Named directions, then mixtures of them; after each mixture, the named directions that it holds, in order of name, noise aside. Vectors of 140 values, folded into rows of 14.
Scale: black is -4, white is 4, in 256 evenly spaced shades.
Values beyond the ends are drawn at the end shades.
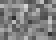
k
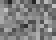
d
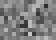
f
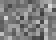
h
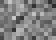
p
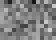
d.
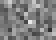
d, f, k.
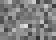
d, f.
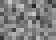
f, p.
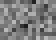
d, f, k.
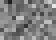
d, p.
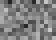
d.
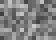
f, k, p.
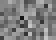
f, h, p.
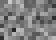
f, p.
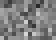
d, f.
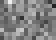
d, f, p.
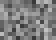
d, h, p.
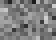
d.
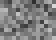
d.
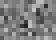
f.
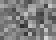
f, h.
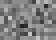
d, f.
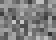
f, k.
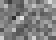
p.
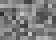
f, k.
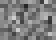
k.
